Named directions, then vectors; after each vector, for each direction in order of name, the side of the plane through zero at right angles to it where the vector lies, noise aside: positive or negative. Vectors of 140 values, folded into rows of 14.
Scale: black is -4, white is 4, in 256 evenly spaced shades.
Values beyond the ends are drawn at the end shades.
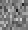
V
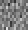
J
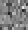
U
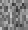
negative, negative, positive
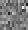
negative, positive, positive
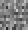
negative, negative, negative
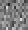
positive, positive, positive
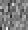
positive, positive, negative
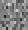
negative, negative, negative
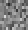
positive, positive, positive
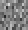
negative, negative, negative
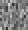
negative, negative, positive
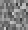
negative, positive, negative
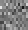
positive, negative, negative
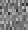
negative, positive, positive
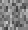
negative, negative, positive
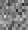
positive, positive, positive
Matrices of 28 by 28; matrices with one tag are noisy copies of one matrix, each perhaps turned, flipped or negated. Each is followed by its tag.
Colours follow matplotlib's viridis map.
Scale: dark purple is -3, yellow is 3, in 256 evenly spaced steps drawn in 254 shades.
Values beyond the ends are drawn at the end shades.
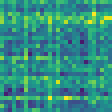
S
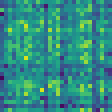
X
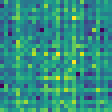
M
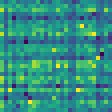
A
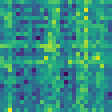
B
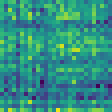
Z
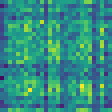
X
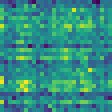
X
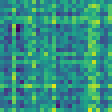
S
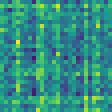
A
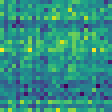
Z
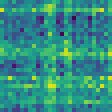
B
